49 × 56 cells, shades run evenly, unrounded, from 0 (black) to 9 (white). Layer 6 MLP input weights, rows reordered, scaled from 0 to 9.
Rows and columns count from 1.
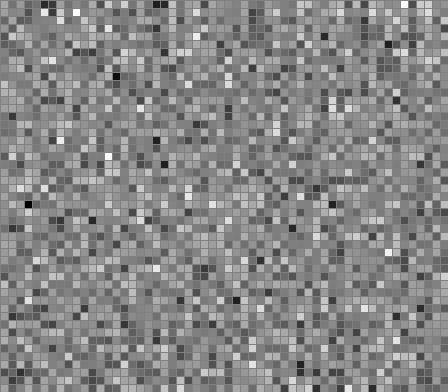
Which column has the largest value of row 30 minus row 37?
40
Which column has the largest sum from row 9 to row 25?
14
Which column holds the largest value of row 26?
27
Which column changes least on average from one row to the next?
22
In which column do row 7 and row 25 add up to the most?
24
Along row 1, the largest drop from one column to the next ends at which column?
52
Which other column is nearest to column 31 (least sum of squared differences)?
28
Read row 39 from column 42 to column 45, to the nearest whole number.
4 5 7 5
